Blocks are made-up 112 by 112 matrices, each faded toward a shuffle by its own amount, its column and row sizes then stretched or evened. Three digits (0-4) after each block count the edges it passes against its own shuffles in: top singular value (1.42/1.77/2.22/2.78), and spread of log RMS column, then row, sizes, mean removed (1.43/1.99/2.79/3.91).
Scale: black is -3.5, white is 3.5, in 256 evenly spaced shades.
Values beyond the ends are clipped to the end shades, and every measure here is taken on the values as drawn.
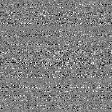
0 1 4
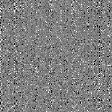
3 3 1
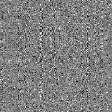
3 3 0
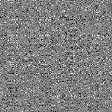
3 0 2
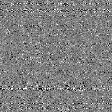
3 1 3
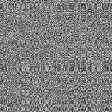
4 0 2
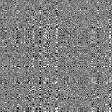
4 3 3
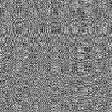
4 0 1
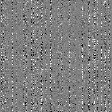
2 4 2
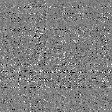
0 2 3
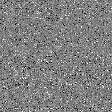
2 0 2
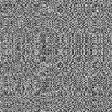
4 2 1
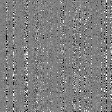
1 4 1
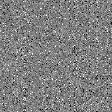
2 2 0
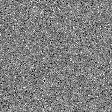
0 0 0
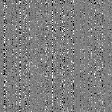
3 4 1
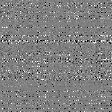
3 2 4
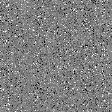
0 2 0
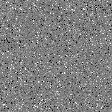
0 1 1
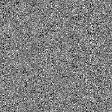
0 3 0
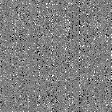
0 3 1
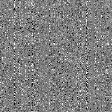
2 3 0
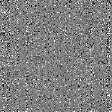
1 3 2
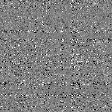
0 2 3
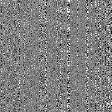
2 4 0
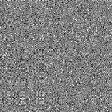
3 0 1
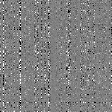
3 4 2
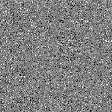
2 1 0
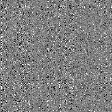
2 3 1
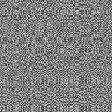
4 0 1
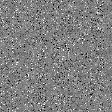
1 2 0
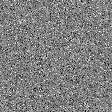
0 0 0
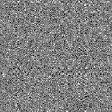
3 2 1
